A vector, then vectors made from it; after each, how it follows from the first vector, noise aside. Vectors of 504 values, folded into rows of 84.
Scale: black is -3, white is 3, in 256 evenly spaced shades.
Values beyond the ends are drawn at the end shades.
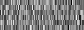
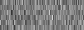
wrapped around, negated, shrunk.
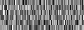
reversed, negated.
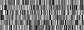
reversed, negated.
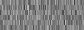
wrapped around, negated, shrunk.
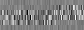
wrapped around, partly zeroed.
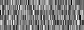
copied.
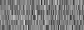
wrapped around, negated, shrunk.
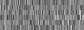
wrapped around, negated, shrunk.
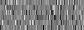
wrapped around, partly zeroed.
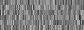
shrunk.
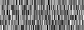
wrapped around, negated.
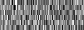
wrapped around, negated.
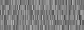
shrunk.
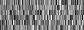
wrapped around, negated.
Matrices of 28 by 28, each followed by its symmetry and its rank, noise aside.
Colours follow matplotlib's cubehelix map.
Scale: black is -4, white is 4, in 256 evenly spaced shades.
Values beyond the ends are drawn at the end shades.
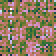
no symmetry, rank four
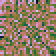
symmetric, rank six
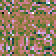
no symmetry, rank four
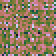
antisymmetric, rank six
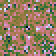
symmetric, rank six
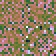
symmetric, rank six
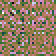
antisymmetric, rank four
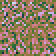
no symmetry, rank six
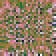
no symmetry, rank four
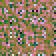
antisymmetric, rank six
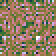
symmetric, rank four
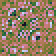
symmetric, rank six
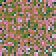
symmetric, rank six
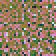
antisymmetric, rank four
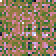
symmetric, rank four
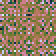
no symmetry, rank three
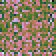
no symmetry, rank four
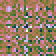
symmetric, rank three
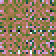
no symmetry, rank three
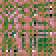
symmetric, rank four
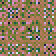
symmetric, rank three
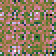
no symmetry, rank four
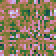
no symmetry, rank three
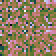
antisymmetric, rank six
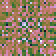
symmetric, rank three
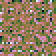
antisymmetric, rank four
